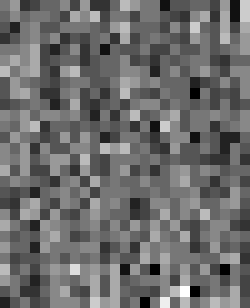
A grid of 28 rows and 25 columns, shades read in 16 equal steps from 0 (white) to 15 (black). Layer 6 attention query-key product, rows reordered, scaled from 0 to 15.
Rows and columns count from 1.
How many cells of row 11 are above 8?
8
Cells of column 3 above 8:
10
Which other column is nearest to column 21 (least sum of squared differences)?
3
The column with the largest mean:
11
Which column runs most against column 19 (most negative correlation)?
25
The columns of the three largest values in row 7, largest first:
16, 6, 23
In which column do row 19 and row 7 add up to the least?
4
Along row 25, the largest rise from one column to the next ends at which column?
13
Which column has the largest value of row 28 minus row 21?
1
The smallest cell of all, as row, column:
27, 19
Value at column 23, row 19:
7
